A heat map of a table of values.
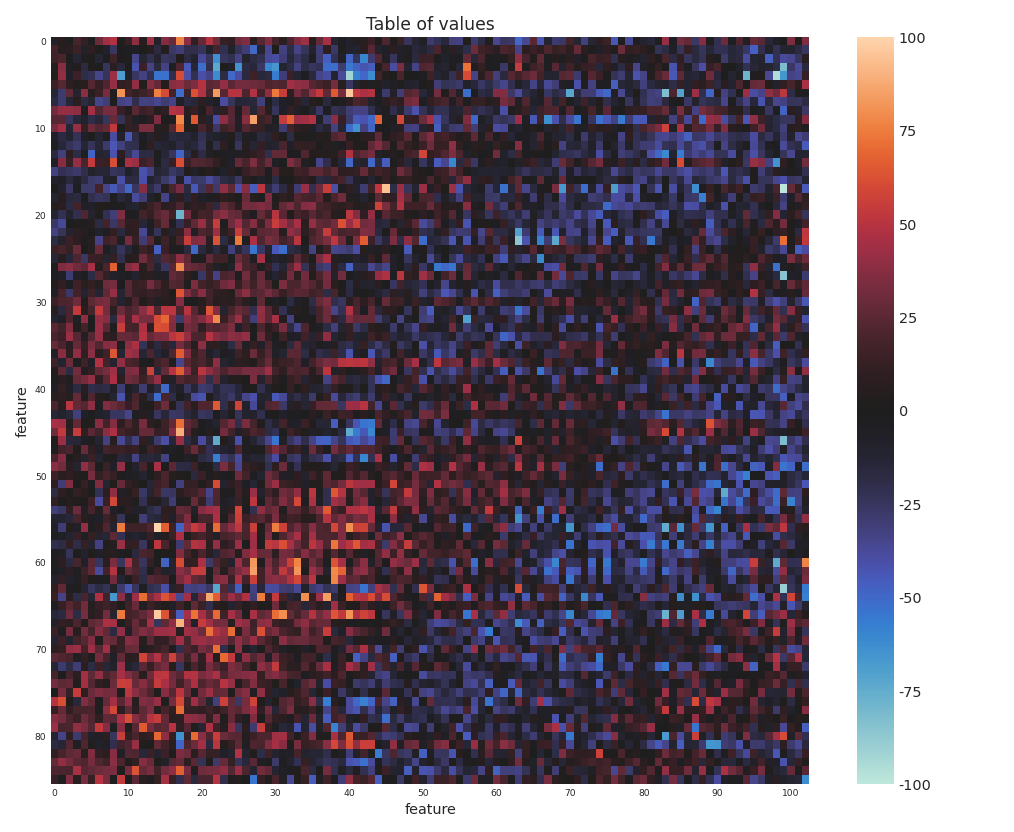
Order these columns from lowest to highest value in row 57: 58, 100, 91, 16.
91, 100, 58, 16
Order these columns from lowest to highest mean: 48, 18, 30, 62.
62, 48, 30, 18
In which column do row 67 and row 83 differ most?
63
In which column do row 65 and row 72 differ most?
98
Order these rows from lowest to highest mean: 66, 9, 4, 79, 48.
4, 48, 9, 79, 66
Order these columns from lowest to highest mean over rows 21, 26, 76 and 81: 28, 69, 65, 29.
65, 69, 28, 29
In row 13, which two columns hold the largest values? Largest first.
50, 40
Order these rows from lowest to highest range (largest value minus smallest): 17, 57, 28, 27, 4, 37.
28, 57, 37, 27, 4, 17
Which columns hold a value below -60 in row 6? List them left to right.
70, 83, 85
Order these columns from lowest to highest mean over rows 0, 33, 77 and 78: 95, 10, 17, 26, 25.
95, 25, 26, 10, 17
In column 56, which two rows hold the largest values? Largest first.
3, 4
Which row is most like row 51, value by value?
37
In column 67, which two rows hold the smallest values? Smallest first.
9, 61
